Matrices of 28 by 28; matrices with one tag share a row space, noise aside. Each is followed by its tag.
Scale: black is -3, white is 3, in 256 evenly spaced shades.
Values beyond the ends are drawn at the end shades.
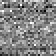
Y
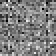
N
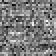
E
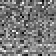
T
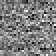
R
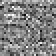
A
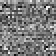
N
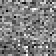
R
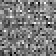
Y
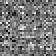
N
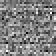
E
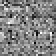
A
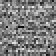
N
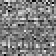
N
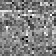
R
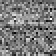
E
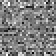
N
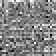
E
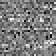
E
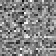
T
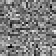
A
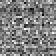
T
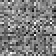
A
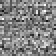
Y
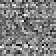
T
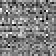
N
